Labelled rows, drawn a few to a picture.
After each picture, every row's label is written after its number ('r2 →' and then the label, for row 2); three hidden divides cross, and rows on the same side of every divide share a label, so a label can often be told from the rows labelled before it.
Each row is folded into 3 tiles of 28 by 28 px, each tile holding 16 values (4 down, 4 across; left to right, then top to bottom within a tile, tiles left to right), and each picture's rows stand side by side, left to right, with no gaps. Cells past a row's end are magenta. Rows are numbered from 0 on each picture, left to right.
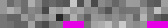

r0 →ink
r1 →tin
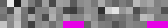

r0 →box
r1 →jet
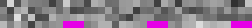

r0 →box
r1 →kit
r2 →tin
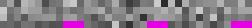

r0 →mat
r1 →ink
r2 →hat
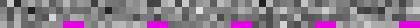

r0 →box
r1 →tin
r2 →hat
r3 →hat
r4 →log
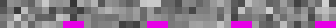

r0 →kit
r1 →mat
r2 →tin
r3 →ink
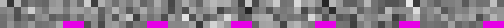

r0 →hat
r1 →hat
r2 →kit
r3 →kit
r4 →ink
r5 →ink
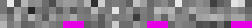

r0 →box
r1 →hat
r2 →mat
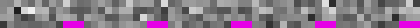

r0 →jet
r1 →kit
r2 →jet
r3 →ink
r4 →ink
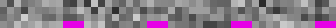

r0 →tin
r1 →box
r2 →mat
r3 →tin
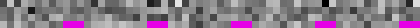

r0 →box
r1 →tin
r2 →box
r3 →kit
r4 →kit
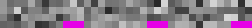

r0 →ink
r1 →tin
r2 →kit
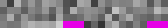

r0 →tin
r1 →hat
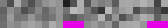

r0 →tin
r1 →kit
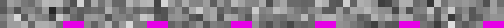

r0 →kit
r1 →kit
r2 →jet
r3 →mat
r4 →mat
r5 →hat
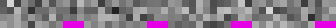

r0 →box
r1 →log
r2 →ink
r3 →log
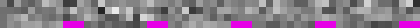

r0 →tin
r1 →jet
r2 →log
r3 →mat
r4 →mat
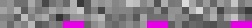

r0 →ink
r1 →kit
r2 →jet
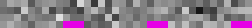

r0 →kit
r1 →hat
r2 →log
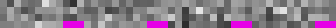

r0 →tin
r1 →log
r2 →jet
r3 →jet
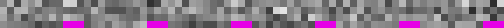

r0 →mat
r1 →tin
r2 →mat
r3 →jet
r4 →box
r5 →kit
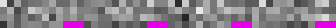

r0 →hat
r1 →jet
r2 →hat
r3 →mat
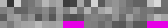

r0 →tin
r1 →mat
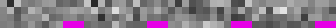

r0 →hat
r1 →hat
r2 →tin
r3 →jet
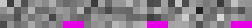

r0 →hat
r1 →tin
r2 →box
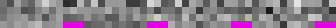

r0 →tin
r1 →mat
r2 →box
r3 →kit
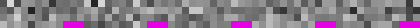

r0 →box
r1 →hat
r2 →jet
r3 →log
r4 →kit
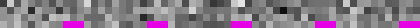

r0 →box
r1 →ink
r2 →mat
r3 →log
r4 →box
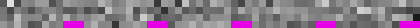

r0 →box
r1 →kit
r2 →tin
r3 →mat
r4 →jet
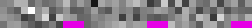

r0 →jet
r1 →tin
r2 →box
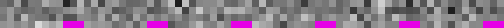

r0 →tin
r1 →box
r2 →hat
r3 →box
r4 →kit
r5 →box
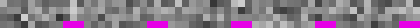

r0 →ink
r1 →ink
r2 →mat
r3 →log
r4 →ink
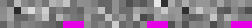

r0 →jet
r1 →ink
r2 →jet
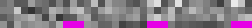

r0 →log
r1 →mat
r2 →mat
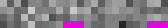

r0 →hat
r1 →mat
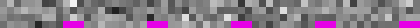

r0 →mat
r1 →log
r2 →kit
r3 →hat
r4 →mat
